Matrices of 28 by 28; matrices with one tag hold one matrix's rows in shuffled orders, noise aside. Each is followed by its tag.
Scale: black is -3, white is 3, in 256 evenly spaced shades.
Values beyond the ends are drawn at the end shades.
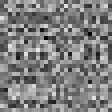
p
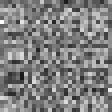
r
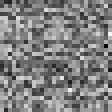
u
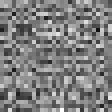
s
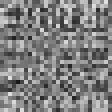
r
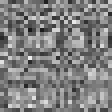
p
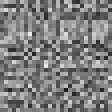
r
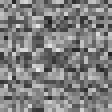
u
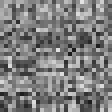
s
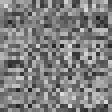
r
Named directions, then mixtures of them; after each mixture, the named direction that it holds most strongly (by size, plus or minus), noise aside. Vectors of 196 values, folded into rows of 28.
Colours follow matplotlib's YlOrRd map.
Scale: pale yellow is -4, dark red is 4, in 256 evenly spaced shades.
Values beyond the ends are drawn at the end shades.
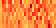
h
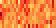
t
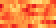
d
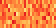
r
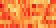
d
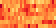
d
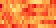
d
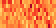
h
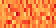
r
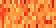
t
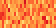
r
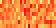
h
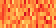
r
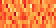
r
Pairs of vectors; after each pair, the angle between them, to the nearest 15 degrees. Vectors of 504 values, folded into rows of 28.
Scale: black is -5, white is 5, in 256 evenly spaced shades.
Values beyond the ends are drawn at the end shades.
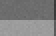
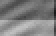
30 degrees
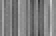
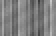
15 degrees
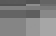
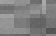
120 degrees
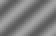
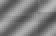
15 degrees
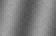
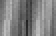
30 degrees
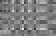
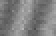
75 degrees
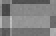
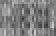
120 degrees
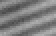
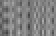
90 degrees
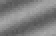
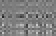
90 degrees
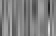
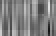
165 degrees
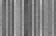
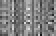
135 degrees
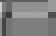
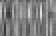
60 degrees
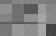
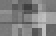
45 degrees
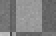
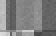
60 degrees
